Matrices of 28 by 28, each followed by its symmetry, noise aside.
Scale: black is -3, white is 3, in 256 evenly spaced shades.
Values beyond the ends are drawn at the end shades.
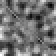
symmetric across the other diagonal.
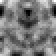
mirrored left to right.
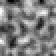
antisymmetric.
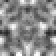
mirrored left to right.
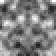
mirrored left to right.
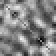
symmetric.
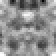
mirrored left to right.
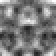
mirrored left to right.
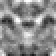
mirrored left to right.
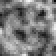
symmetric across the other diagonal.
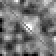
symmetric across the other diagonal.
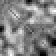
symmetric.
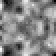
mirrored top to bottom.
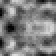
mirrored top to bottom.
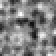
symmetric across the other diagonal.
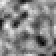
symmetric.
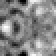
mirrored top to bottom.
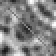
symmetric across the other diagonal.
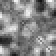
symmetric.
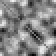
symmetric.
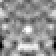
mirrored left to right.
